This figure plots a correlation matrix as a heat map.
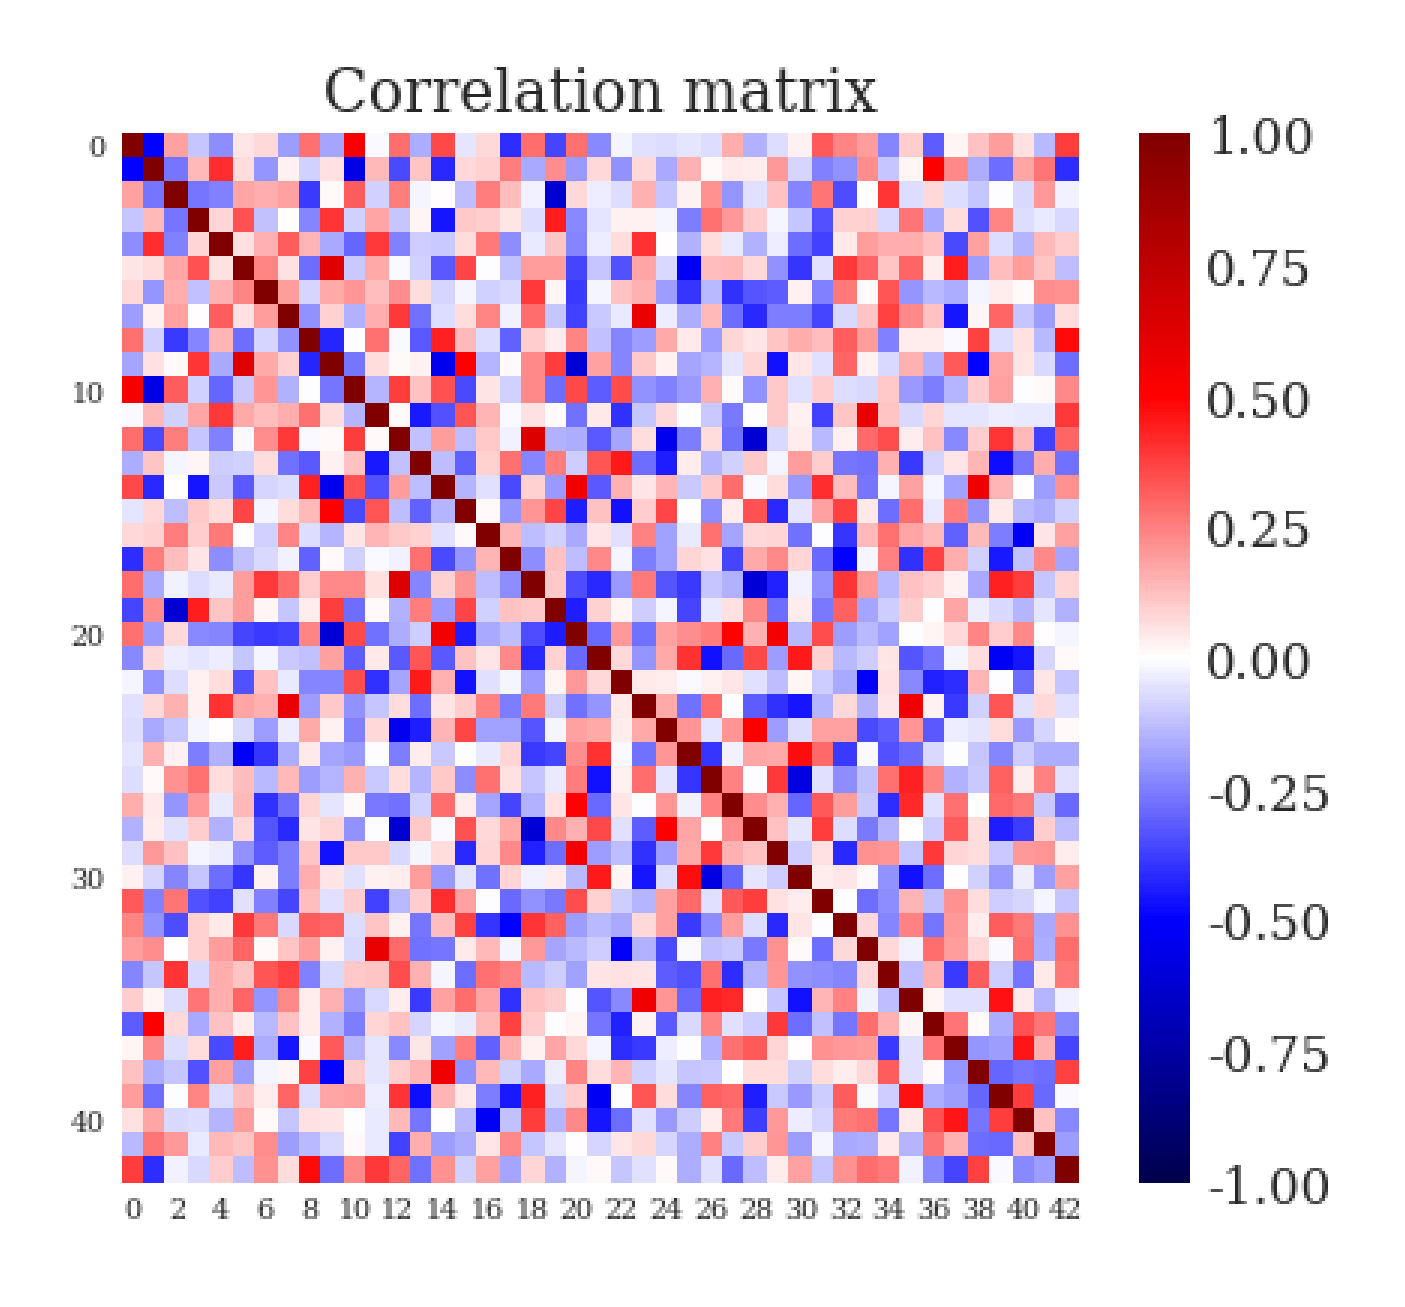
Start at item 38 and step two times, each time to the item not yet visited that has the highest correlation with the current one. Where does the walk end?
20
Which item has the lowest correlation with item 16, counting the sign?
40
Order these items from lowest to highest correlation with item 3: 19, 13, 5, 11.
13, 11, 5, 19
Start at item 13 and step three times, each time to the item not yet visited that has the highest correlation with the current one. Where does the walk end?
0
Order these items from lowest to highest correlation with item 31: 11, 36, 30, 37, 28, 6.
11, 6, 36, 30, 37, 28
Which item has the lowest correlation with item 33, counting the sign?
22
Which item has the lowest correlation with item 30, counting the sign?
26
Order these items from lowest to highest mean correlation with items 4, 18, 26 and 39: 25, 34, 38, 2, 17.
25, 17, 38, 2, 34
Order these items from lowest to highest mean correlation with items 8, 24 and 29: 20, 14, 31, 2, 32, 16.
2, 16, 32, 31, 14, 20
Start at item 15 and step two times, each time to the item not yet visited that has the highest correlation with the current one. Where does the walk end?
5
